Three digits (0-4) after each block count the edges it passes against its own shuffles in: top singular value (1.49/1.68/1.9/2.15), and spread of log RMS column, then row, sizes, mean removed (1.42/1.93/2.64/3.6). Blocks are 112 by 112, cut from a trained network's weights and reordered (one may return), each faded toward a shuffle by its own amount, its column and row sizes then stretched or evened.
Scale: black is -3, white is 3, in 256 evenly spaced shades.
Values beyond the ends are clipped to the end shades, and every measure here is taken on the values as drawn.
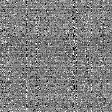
2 3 0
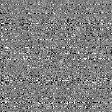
2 2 4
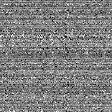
4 1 2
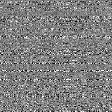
4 0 4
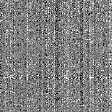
4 3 3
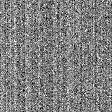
3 0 0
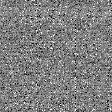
0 2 0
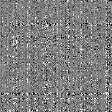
2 4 3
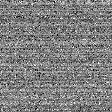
3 0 1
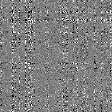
1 4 3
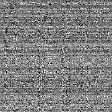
4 3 1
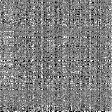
4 1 4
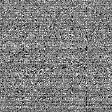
2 2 1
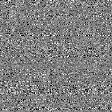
0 1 4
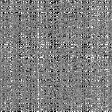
4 3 4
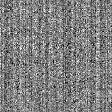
4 0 2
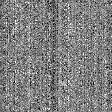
3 2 1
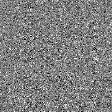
0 2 2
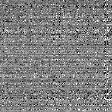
3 3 3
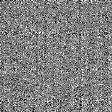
0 1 3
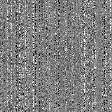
2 4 0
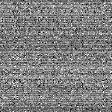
4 2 1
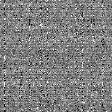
2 3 1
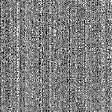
4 3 2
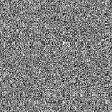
4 2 1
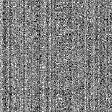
4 1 2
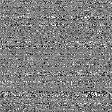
0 1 4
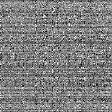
4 3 0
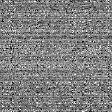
3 2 2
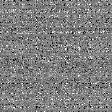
0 2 3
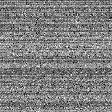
4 0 0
